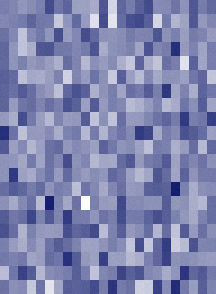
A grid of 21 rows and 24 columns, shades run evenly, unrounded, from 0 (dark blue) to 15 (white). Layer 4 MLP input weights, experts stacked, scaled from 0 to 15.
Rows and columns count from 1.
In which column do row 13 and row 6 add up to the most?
16
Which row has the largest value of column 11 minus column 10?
9
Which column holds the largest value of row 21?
6
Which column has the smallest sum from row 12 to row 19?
19
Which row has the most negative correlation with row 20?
4
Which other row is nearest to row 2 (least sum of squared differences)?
1
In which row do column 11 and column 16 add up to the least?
10
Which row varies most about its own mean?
21
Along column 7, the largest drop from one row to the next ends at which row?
3
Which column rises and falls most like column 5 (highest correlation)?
20
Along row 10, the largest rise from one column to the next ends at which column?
18
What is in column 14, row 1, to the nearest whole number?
5
